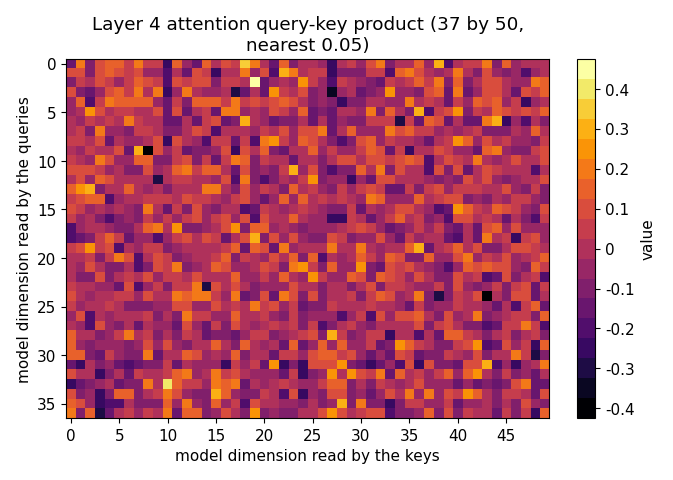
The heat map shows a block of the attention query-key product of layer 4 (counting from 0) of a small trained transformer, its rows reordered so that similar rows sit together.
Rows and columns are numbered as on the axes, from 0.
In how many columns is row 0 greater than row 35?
31
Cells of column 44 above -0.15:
30
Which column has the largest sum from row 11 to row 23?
23
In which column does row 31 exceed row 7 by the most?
43
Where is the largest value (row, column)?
2, 19
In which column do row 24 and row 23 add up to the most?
13
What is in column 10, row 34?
0.2
